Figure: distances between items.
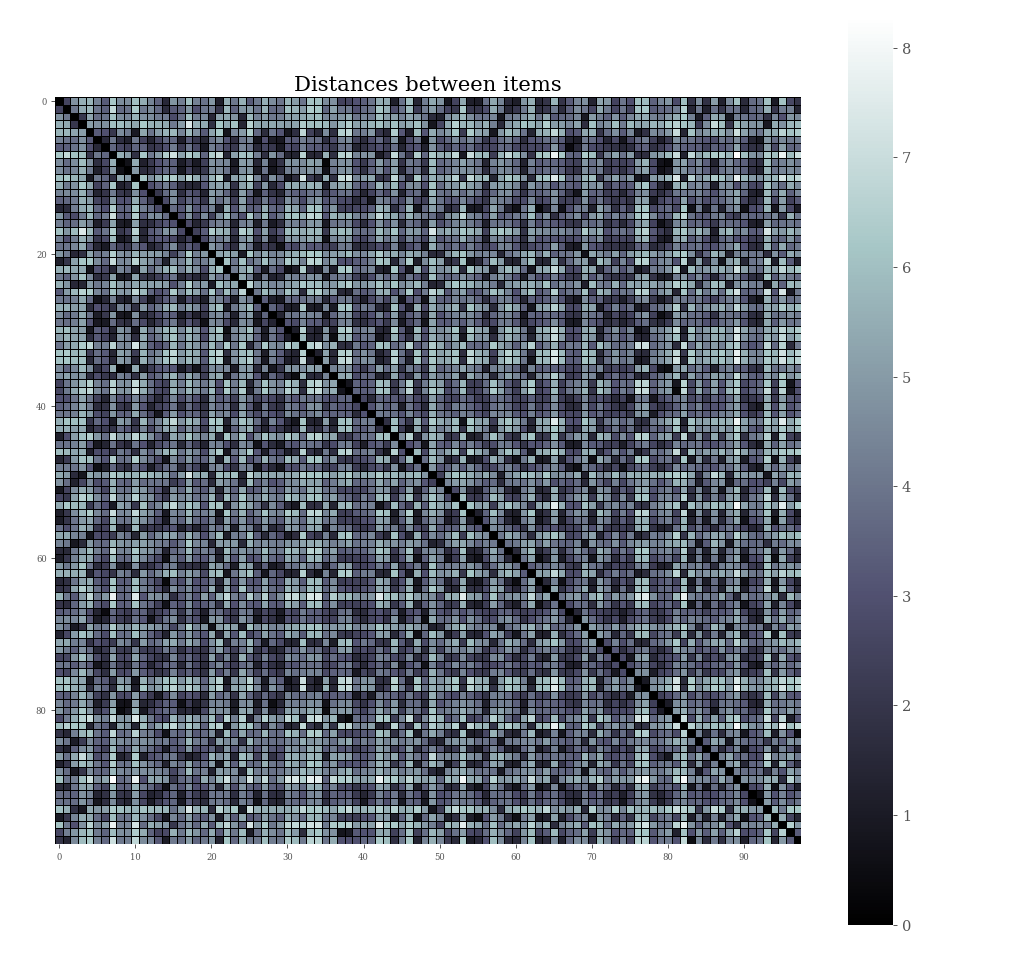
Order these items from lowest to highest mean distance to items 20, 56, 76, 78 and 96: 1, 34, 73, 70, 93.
73, 70, 1, 34, 93
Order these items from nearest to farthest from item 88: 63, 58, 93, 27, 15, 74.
58, 93, 15, 74, 63, 27
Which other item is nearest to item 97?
83
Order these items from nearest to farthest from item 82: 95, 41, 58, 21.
41, 58, 21, 95
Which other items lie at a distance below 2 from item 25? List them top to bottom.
32, 37, 38, 81, 96
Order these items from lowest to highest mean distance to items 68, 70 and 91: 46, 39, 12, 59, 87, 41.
12, 39, 41, 87, 59, 46
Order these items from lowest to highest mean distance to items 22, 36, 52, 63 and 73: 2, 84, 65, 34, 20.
34, 84, 2, 20, 65
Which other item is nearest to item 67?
6
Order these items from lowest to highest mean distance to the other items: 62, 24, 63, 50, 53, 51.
63, 51, 50, 62, 53, 24
